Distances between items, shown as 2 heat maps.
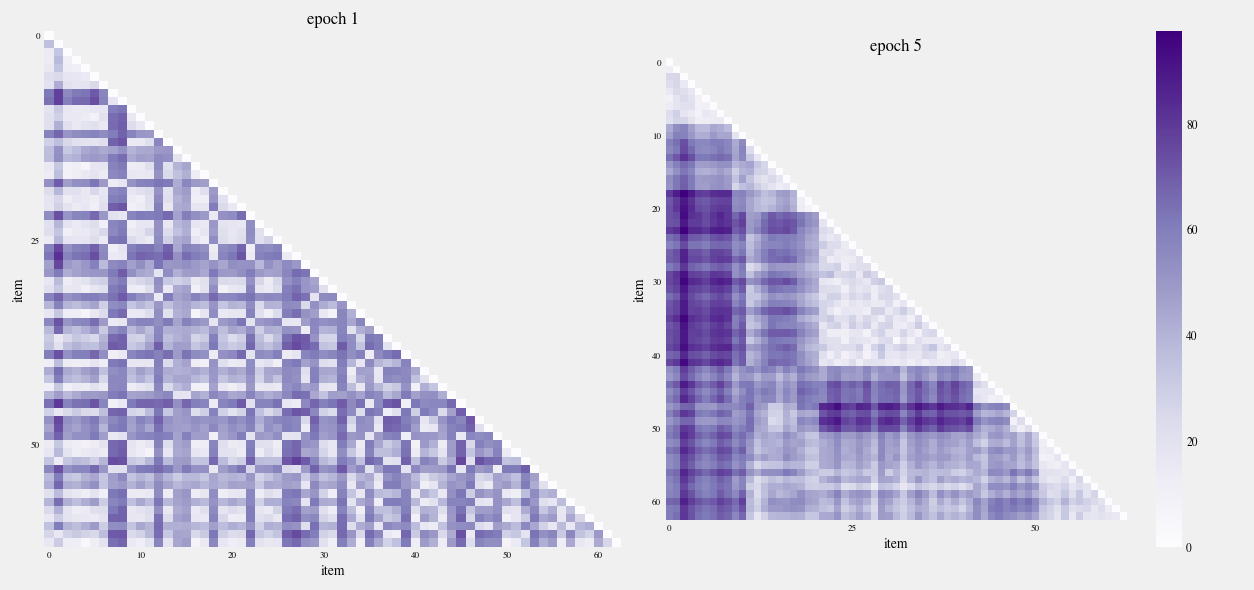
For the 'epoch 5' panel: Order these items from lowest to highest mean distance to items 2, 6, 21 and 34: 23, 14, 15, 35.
23, 35, 15, 14
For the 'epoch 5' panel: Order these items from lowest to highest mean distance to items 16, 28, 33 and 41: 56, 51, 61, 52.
61, 56, 52, 51
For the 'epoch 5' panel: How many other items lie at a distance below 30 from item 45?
4
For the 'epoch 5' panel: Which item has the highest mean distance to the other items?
2
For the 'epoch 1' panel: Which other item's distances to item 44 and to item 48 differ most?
28
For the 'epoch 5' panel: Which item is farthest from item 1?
18
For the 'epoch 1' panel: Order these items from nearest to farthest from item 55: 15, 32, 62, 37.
15, 62, 32, 37
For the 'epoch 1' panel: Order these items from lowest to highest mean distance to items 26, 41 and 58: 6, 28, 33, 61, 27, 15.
33, 6, 28, 27, 15, 61
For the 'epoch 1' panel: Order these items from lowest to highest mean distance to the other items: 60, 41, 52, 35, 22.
60, 41, 52, 35, 22
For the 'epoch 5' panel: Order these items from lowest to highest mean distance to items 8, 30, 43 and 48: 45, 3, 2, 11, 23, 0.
45, 0, 11, 23, 3, 2
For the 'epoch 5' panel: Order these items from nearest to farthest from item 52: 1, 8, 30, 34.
30, 34, 1, 8
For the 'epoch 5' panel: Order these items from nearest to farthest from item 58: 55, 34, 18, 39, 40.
55, 40, 39, 34, 18
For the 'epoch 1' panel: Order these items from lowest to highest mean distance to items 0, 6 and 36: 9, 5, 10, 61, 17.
17, 9, 10, 5, 61
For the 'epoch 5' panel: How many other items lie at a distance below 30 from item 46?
4
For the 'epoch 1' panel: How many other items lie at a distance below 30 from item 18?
10
